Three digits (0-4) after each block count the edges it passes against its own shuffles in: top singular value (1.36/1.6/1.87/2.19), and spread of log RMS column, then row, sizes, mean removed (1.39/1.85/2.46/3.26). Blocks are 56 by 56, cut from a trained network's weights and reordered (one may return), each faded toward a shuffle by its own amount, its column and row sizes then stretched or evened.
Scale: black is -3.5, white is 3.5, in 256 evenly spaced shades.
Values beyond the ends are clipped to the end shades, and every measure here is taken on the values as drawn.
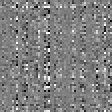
2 4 2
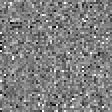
0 1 2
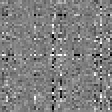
3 3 2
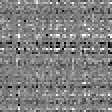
4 3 3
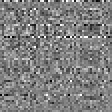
4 0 3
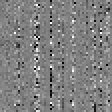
2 4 0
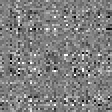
2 3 3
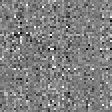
0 3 2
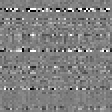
4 0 4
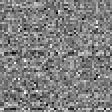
3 0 1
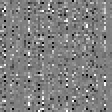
0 4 1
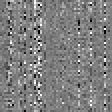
1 4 0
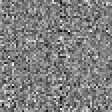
1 2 1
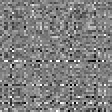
4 2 3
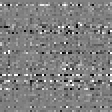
1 2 4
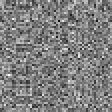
3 0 1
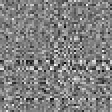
4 1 3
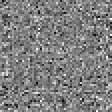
2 2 0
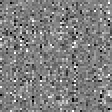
1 3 1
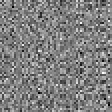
4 3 0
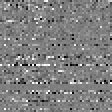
2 1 4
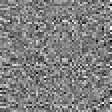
3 2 1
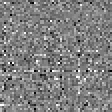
2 1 2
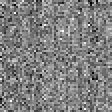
2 1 0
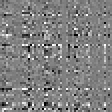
4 4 3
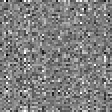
2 3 2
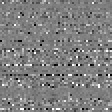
1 0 4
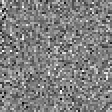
0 1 0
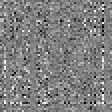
3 3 1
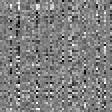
4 4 1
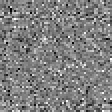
2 0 1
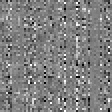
0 4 2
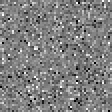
0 1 0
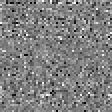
1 0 2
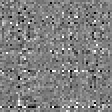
3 2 2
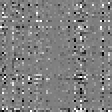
2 4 3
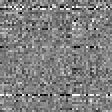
4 1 3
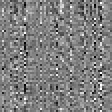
3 4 0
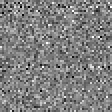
1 0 2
